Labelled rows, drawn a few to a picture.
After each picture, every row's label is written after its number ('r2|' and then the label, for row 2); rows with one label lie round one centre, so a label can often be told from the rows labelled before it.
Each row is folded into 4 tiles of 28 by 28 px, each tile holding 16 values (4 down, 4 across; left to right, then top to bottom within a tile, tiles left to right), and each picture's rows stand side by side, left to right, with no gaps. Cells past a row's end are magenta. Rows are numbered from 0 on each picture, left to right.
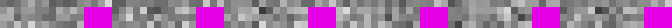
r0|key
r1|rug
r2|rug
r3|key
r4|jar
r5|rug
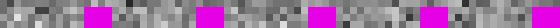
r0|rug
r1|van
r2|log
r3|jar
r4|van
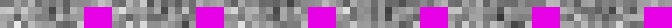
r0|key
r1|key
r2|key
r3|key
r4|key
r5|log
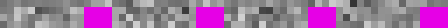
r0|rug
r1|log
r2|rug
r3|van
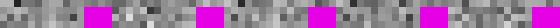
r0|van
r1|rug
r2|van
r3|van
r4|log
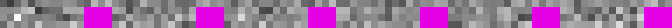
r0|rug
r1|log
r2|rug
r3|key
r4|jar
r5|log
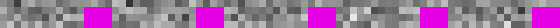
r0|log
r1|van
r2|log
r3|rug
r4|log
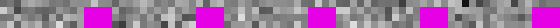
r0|log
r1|jar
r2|rug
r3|key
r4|van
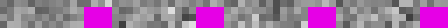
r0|rug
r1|jar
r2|key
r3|jar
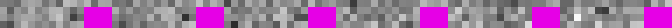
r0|jar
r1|jar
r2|jar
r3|log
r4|key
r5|rug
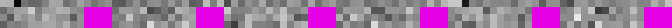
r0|van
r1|rug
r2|jar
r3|rug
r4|van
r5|rug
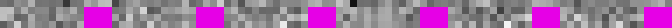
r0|key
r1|rug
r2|log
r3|van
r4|log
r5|log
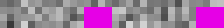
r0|jar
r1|key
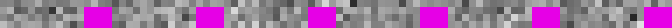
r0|log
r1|jar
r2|key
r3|van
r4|log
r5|jar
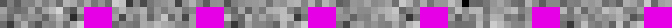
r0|jar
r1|van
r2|jar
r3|jar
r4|van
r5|jar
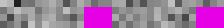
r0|van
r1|van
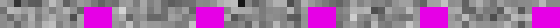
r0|van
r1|key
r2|van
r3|rug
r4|log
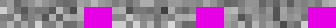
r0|log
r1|log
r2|key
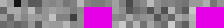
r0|van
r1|log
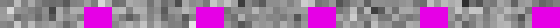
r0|key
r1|key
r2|van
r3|rug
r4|van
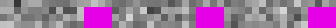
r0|log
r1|rug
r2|jar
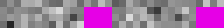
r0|jar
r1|rug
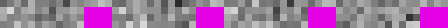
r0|key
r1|key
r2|key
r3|jar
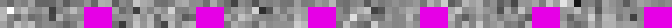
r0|key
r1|jar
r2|rug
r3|rug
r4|key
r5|van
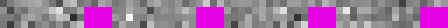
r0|jar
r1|rug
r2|jar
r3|key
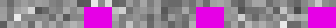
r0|rug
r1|key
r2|log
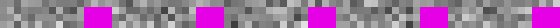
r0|log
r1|log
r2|jar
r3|log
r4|rug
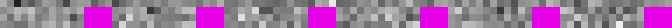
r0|van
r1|rug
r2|rug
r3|jar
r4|key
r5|log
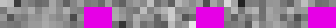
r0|van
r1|jar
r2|van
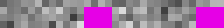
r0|jar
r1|key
